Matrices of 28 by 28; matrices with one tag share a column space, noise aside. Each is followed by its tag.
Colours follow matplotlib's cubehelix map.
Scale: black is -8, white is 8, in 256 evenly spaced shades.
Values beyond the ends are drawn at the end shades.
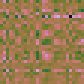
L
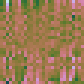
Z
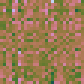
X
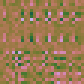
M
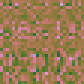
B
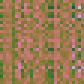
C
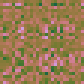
B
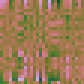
Z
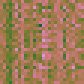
C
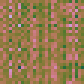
C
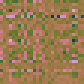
L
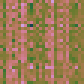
C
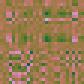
M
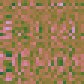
B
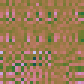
M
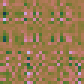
M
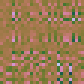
M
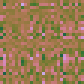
B
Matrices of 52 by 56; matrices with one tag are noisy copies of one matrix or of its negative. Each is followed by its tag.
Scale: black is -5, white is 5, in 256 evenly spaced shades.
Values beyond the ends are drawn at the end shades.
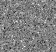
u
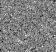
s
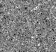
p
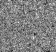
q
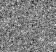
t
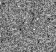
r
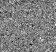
t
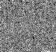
q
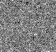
q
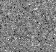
p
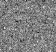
u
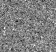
u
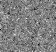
p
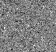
u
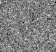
r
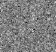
r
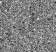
r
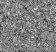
p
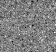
t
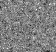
q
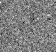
r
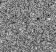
r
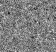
p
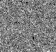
q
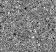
p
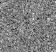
r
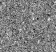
r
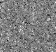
r
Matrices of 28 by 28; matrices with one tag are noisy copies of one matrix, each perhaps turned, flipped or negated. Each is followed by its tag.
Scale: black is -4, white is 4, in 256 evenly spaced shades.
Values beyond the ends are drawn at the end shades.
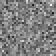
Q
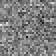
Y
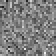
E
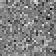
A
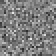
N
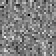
E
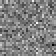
E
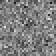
A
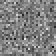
N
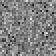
Q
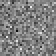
N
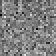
Y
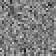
E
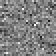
E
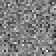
A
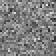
A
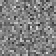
N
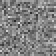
E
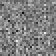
N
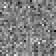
Y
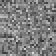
Y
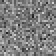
N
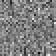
E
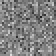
Y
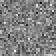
Q
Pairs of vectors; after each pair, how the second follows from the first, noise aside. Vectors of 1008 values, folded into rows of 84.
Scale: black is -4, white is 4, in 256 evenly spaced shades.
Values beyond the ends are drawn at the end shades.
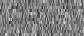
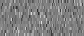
partly zeroed.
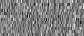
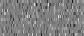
negated, partly zeroed.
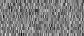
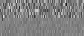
negated, partly zeroed.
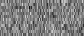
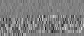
negated, partly zeroed.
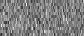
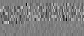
negated, partly zeroed.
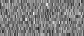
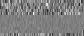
partly zeroed.
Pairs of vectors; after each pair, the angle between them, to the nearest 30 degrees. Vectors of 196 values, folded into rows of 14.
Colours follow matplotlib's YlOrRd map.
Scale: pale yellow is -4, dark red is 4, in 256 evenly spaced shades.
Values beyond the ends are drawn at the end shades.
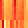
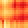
60 degrees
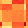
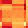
150 degrees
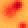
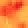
30 degrees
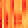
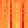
90 degrees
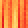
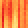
30 degrees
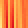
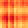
60 degrees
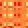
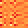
90 degrees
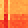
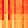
150 degrees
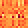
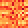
120 degrees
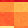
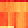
30 degrees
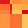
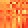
120 degrees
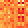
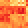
60 degrees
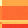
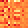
90 degrees
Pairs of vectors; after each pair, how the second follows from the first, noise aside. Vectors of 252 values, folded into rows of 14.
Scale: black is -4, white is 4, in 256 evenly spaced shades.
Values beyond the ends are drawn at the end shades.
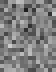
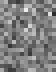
negated.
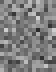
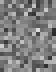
negated.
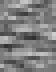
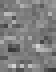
wrapped around, partly zeroed.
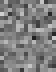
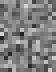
reversed.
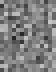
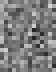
reversed.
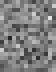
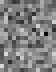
reversed.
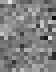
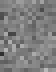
reversed, shrunk.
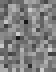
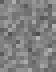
reversed, shrunk.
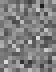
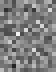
reversed.
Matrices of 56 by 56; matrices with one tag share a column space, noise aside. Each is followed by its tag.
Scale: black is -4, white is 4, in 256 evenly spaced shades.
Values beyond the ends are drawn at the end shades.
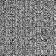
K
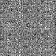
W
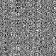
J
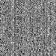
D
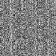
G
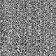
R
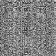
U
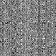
W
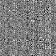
K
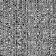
G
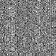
D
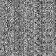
J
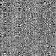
U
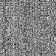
D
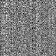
U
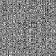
W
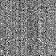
K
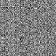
J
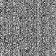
D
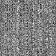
W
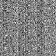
J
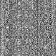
G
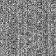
W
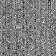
G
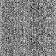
D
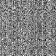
K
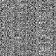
J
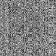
D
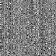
G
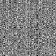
G
